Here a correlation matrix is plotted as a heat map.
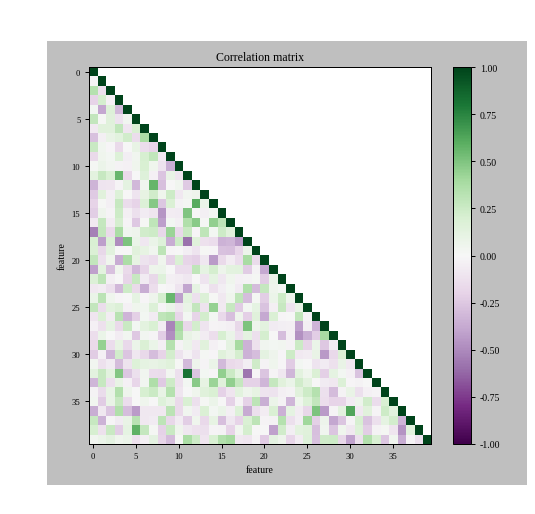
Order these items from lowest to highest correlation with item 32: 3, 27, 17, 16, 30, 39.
27, 30, 17, 16, 39, 3
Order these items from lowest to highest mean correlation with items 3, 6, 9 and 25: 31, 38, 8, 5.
8, 31, 5, 38
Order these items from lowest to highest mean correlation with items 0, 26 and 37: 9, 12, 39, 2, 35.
12, 39, 9, 2, 35
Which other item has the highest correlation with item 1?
29
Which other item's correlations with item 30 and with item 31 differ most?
36
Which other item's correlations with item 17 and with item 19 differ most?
0
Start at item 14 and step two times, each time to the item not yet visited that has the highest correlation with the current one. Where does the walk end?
7
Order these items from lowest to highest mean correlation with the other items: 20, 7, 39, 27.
20, 27, 39, 7
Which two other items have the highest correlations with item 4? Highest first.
18, 20
